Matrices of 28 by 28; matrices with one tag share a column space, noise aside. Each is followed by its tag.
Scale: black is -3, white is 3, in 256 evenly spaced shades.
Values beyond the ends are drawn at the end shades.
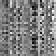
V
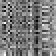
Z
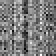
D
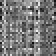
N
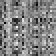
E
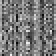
D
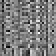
Z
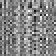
V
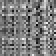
V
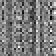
N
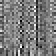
Z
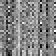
Z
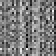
N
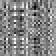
V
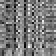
Z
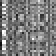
D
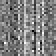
D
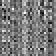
N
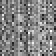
D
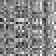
E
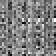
E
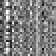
N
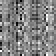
D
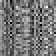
V
